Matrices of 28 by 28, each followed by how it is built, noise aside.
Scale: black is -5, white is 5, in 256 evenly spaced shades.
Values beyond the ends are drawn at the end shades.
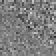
upper triangular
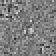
block diagonal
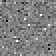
sparse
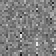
uneven columns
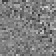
upper triangular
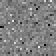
sparse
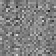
low rank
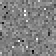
sparse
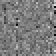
uneven columns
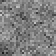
smooth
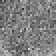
smooth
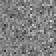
uneven columns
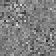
block diagonal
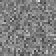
noise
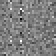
uneven columns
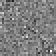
block diagonal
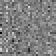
uneven columns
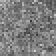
smooth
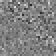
upper triangular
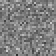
noise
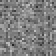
blocks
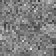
smooth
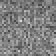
blocks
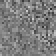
upper triangular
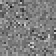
block diagonal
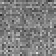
blocks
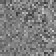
upper triangular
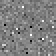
sparse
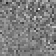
upper triangular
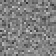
noise
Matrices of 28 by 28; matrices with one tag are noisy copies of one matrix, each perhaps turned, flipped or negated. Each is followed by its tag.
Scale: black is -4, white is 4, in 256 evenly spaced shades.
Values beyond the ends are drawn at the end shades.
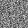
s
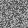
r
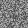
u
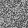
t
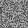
r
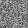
s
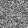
u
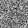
u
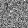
s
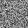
r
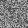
t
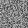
s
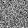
r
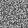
r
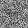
u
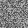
t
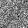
t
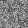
t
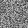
s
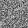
t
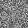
u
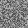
u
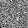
s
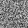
r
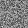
s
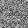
u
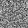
r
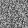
s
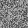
t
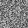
t
